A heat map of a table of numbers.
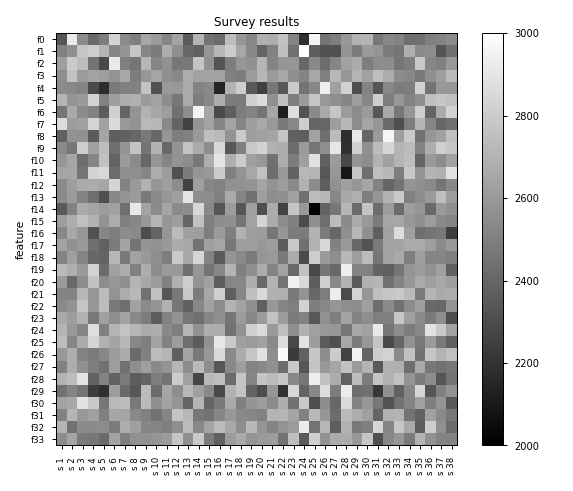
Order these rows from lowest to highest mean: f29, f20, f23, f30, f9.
f29, f23, f30, f20, f9
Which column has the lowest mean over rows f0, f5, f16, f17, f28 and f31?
s 24
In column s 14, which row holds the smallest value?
f28
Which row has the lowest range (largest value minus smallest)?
f3
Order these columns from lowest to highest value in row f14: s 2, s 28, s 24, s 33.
s 33, s 2, s 24, s 28
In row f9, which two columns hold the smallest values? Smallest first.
s 28, s 17
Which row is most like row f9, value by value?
f21
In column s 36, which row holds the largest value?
f24
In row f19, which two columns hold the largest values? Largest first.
s 28, s 4
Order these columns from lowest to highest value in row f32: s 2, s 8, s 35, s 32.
s 35, s 2, s 32, s 8
